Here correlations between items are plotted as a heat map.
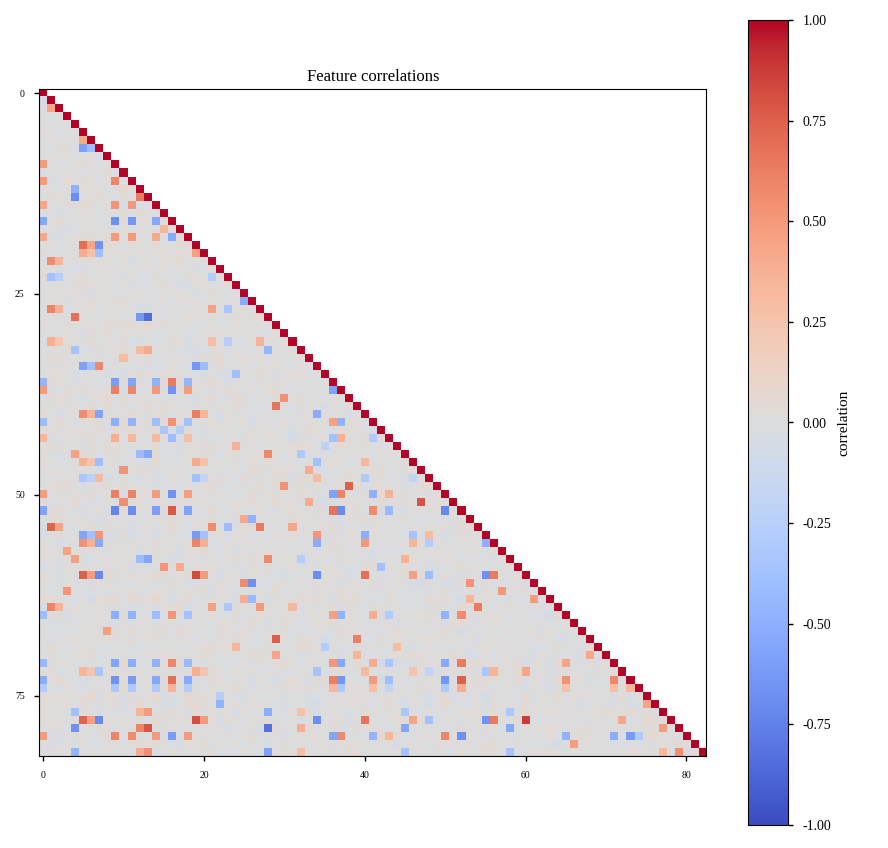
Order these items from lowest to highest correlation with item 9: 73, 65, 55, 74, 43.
73, 65, 74, 55, 43
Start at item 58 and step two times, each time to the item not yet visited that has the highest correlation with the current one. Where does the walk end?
4
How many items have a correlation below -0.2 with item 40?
4
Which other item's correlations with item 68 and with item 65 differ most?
29
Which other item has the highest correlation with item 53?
61
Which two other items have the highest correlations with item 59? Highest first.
15, 17
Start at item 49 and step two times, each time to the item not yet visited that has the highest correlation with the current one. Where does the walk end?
30
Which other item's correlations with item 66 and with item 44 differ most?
81
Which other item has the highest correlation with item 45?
28
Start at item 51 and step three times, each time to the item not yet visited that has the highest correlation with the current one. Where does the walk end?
33
